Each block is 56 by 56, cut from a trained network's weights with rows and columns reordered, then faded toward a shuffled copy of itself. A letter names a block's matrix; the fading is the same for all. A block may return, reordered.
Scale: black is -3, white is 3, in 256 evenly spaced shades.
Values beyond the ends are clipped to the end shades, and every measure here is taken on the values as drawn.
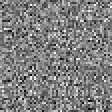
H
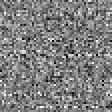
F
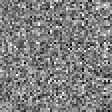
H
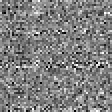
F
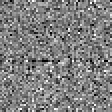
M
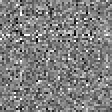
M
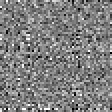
M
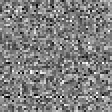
H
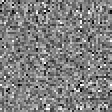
M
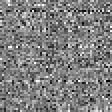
F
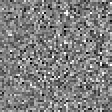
M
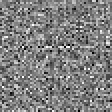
H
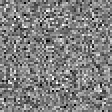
H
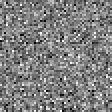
M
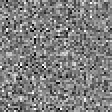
M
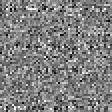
F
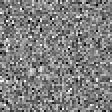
M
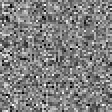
H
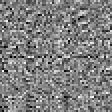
F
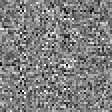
M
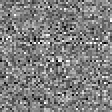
F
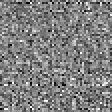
F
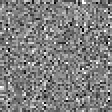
M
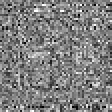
F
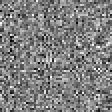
H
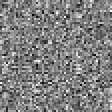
H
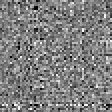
M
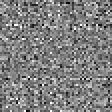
F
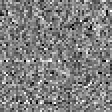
F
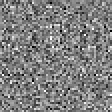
H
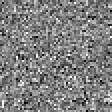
M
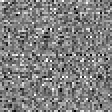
F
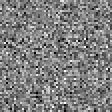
H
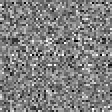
F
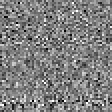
F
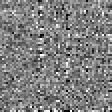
M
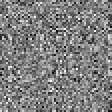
H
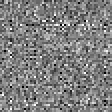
M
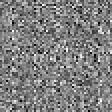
H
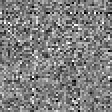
M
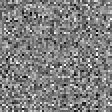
H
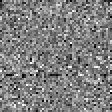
M
